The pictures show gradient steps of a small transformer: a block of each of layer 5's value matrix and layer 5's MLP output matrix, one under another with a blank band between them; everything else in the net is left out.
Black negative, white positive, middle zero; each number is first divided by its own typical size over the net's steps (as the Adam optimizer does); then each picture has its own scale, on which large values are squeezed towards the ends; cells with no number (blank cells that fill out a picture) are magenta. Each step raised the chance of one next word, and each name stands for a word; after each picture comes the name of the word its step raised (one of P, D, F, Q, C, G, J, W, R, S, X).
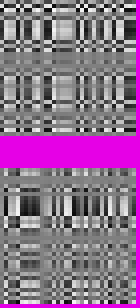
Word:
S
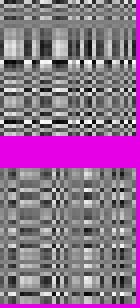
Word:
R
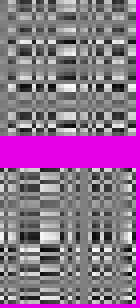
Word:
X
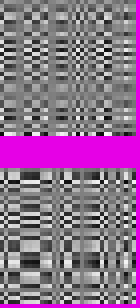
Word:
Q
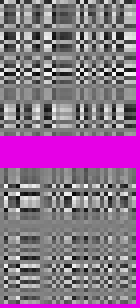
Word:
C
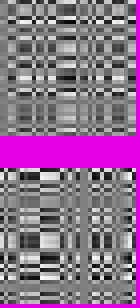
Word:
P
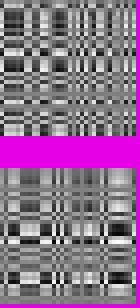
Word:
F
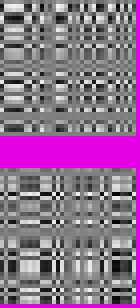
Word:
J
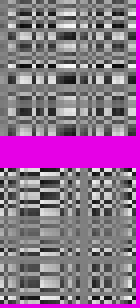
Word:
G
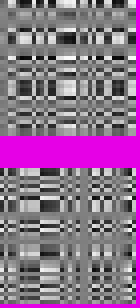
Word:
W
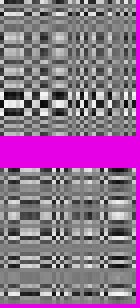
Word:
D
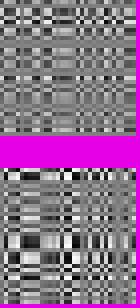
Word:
P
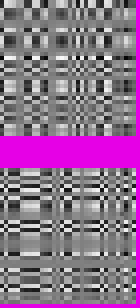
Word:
W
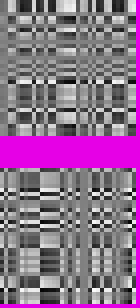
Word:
J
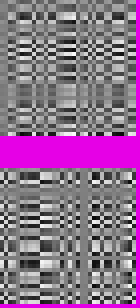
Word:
Q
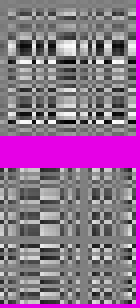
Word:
R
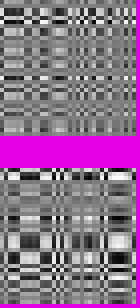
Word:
P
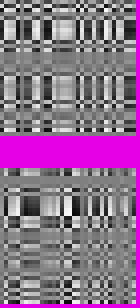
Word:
S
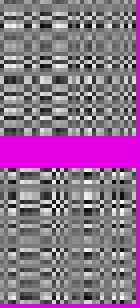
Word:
G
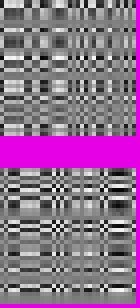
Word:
W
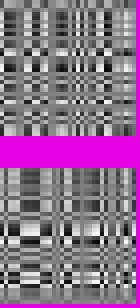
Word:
F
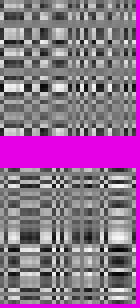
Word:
X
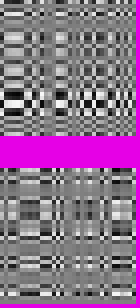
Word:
D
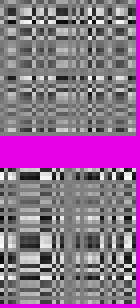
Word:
P
